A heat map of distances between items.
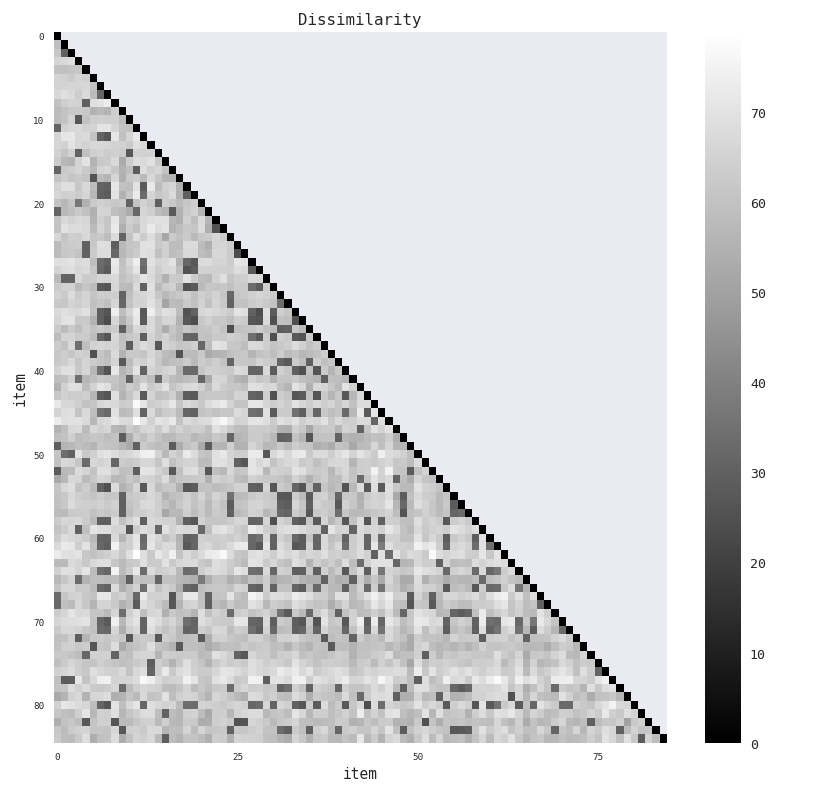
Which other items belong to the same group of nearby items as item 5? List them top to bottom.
17, 38, 73
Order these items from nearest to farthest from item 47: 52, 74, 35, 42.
42, 35, 74, 52
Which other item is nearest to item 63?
79
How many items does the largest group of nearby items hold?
23
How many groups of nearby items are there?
12
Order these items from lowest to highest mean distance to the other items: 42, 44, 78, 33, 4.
33, 78, 4, 42, 44
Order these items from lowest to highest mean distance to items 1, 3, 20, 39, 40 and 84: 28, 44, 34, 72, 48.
72, 48, 34, 28, 44
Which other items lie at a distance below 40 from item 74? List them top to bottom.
4, 8, 25, 26, 51, 82
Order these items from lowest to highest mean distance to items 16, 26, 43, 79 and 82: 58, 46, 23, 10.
58, 10, 23, 46
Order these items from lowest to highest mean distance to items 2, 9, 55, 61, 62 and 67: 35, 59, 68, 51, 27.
35, 68, 27, 51, 59
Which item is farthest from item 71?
77
